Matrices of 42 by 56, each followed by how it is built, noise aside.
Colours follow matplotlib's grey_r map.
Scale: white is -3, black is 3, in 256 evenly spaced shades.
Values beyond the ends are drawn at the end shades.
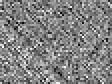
Toeplitz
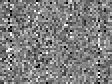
uneven columns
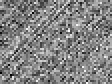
Hankel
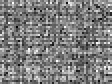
blocks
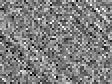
Toeplitz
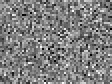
noise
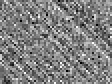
Toeplitz
